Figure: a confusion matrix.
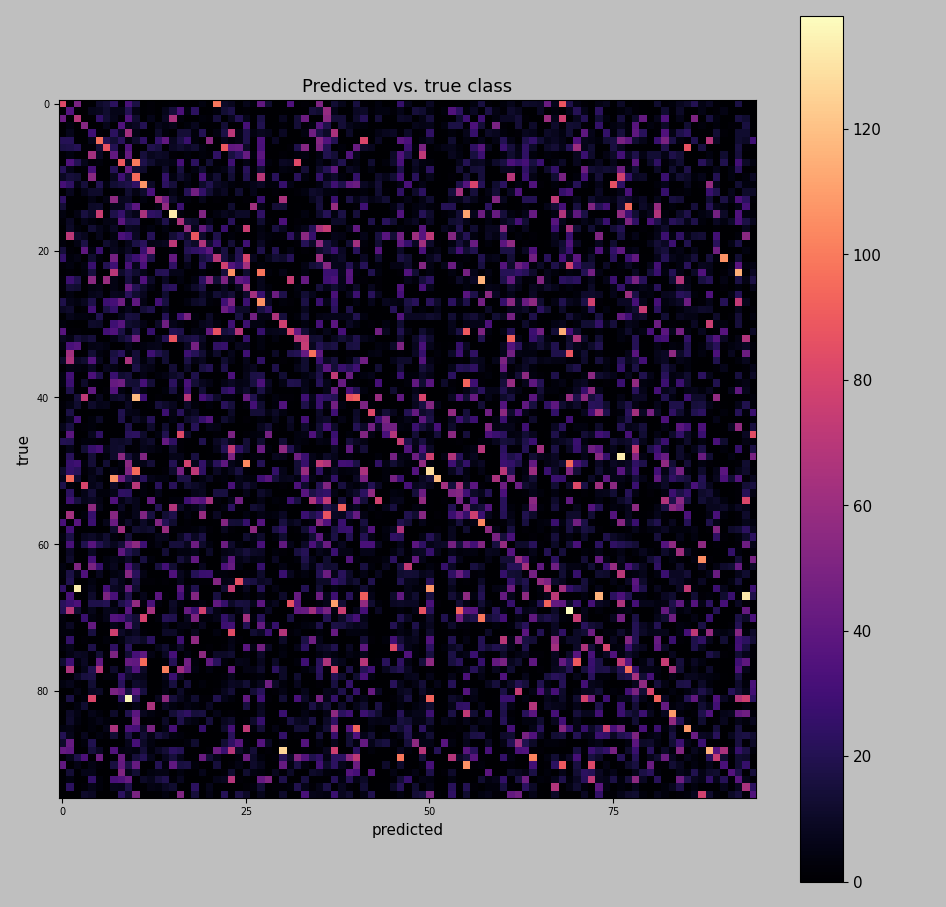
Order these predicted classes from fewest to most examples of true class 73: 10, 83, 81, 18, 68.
68, 10, 83, 81, 18
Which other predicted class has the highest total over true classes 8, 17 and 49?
25
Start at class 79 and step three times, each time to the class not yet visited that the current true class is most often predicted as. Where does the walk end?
69
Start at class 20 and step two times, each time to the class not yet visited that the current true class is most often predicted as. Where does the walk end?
54
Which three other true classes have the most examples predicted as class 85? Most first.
6, 66, 27
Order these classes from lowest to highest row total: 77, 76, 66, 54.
66, 77, 54, 76
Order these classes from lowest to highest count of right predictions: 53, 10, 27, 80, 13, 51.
53, 13, 80, 10, 27, 51
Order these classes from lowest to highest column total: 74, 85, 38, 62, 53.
74, 38, 62, 85, 53
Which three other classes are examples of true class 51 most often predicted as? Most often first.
7, 1, 59
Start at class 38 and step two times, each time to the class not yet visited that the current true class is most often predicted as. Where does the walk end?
15
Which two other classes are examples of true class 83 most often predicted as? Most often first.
55, 37
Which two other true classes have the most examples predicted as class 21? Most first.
0, 31
